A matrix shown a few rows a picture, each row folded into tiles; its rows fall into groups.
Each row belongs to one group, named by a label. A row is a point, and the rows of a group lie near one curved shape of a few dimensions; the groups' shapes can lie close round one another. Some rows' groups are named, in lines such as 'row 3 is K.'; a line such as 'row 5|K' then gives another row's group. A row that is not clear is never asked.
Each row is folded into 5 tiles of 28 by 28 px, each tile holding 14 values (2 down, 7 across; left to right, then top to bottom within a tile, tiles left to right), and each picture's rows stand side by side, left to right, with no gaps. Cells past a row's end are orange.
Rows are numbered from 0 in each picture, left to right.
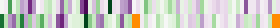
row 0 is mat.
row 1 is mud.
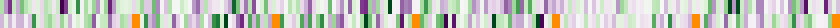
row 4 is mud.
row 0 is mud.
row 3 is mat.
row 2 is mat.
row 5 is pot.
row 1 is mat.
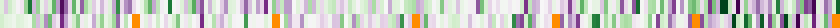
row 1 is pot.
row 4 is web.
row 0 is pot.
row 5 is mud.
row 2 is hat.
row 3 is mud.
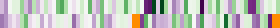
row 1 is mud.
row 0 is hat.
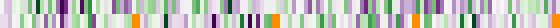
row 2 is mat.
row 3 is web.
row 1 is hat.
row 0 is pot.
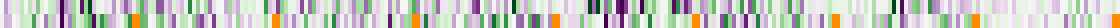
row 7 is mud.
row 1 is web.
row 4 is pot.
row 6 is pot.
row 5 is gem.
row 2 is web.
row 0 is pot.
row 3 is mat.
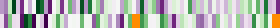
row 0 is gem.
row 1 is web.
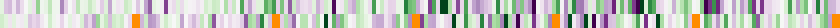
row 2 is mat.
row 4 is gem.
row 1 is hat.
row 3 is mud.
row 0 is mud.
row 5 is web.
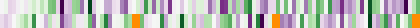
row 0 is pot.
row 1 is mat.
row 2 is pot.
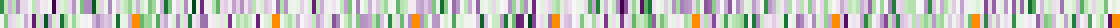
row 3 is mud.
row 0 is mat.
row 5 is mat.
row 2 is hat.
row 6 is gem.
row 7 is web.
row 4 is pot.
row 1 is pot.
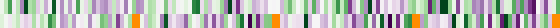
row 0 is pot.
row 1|hat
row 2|hat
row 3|mud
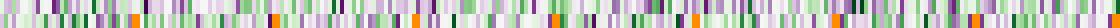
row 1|web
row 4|mat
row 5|web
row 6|mud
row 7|web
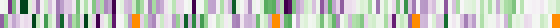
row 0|mud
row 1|mat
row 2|web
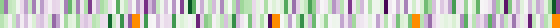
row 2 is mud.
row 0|hat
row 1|web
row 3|web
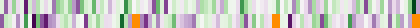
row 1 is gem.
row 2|web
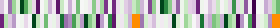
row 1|mud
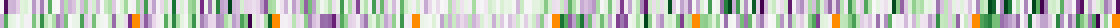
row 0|web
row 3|hat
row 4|mat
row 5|pot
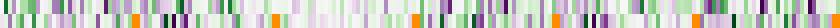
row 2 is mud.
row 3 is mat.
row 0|mud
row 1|gem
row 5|mud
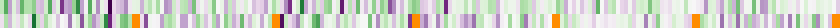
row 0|mud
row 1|gem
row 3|gem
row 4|mud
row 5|hat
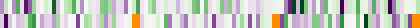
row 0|gem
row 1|hat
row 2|mud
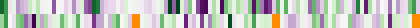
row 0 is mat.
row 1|pot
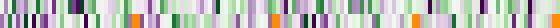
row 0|gem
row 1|web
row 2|gem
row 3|mud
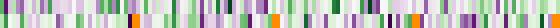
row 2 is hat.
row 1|pot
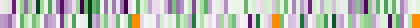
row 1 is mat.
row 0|pot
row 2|mat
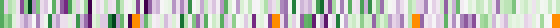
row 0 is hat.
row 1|web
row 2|gem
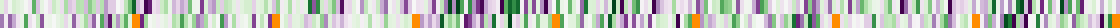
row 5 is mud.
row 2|pot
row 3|pot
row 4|pot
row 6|mud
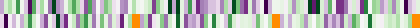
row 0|gem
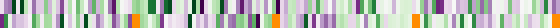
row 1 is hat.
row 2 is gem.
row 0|mud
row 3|web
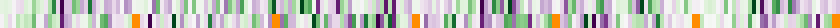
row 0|pot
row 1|web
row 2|mud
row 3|pot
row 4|gem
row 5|pot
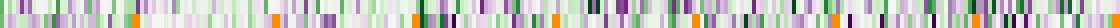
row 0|web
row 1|mud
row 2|gem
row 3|mat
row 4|pot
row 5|mat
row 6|web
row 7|gem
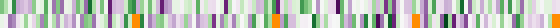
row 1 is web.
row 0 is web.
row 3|gem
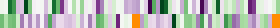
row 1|mud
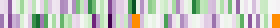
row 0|web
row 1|hat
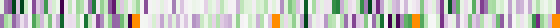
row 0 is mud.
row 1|hat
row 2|hat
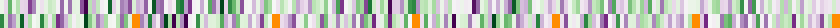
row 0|mat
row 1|gem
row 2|web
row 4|gem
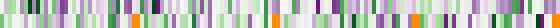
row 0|pot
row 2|mat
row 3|mat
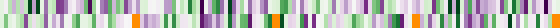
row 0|pot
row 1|pot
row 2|mat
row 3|pot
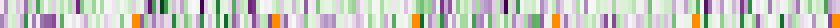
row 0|gem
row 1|mud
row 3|mat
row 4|gem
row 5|web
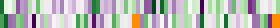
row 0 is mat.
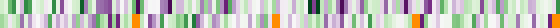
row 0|hat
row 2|pot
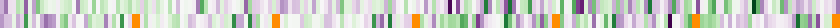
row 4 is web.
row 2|mud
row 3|mat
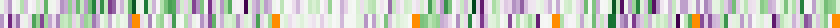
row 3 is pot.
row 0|web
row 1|mud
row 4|pot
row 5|hat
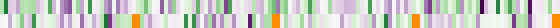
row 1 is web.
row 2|mud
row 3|mud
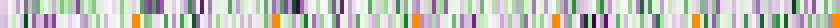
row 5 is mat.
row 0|gem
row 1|web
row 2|web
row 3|gem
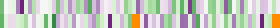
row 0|web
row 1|gem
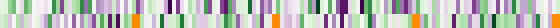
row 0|hat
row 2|pot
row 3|mat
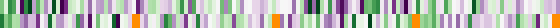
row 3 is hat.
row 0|hat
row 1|gem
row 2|pot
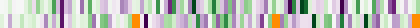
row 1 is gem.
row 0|pot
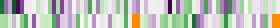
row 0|web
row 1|mat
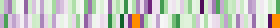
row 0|hat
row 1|web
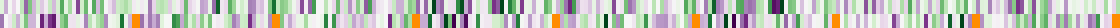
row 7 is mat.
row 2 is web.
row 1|web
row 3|gem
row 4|mat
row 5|gem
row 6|hat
